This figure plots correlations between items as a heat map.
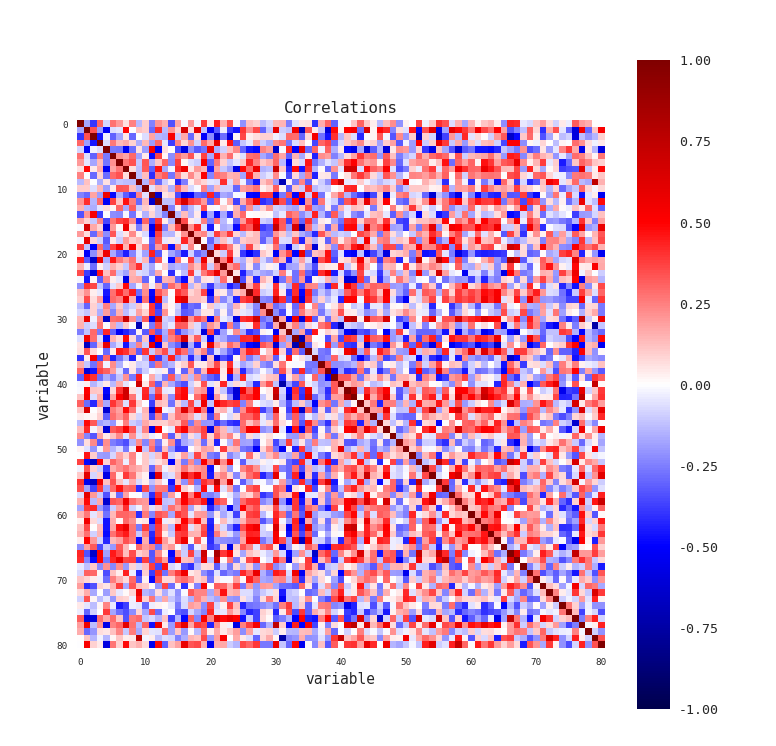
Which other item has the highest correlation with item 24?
76
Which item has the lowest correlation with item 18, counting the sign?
34
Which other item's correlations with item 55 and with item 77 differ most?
1
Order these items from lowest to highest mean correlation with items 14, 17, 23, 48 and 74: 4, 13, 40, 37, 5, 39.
39, 40, 13, 4, 5, 37
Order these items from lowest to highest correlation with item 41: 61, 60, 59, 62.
61, 60, 59, 62
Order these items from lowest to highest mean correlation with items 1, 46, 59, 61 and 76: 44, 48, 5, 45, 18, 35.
48, 5, 45, 35, 18, 44
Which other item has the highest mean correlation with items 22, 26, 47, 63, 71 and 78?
19
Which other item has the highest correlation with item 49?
32
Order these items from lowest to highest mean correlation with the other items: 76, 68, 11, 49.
11, 49, 68, 76
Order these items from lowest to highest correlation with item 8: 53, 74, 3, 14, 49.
14, 49, 74, 3, 53
